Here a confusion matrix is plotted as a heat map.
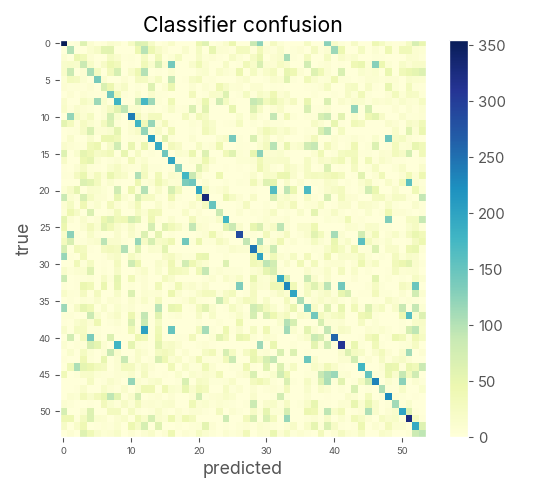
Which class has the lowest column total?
35
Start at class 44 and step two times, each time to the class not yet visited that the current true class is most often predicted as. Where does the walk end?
33
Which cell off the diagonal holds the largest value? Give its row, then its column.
39, 12
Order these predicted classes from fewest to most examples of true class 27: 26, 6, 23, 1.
26, 23, 1, 6
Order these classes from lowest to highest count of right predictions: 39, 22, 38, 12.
38, 39, 12, 22
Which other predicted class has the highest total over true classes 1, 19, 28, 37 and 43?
51
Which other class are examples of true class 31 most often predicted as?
21
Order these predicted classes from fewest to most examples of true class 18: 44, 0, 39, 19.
0, 39, 44, 19
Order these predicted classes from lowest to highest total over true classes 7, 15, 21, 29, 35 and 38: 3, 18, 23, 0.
18, 23, 3, 0
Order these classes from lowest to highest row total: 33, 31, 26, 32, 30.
31, 32, 30, 26, 33
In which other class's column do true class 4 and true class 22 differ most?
12
